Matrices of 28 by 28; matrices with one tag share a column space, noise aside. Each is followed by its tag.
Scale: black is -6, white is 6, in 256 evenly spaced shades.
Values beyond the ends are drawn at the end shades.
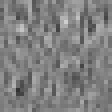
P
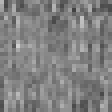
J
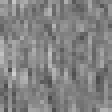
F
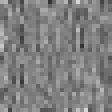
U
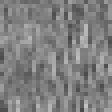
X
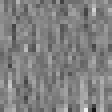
U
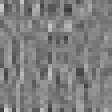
F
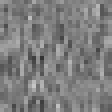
X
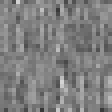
U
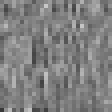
F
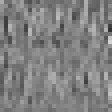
P
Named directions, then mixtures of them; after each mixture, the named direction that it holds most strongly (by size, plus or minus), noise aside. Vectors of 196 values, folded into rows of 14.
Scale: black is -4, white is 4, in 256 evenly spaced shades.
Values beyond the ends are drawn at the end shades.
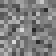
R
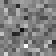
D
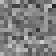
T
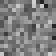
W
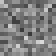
T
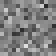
D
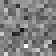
D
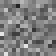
D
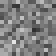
R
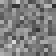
T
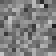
W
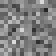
R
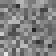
R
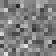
D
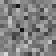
D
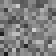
D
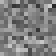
T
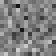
D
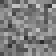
T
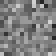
W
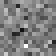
D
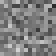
T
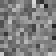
W
